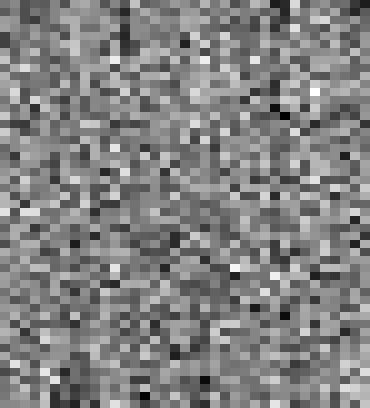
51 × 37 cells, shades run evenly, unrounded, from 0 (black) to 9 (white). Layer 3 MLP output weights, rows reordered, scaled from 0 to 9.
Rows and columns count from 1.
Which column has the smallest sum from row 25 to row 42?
8
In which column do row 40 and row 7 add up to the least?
13
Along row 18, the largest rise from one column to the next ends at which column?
21
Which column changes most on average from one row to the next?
12
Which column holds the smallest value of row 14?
28
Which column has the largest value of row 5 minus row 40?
20
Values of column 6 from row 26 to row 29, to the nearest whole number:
7 4 4 6
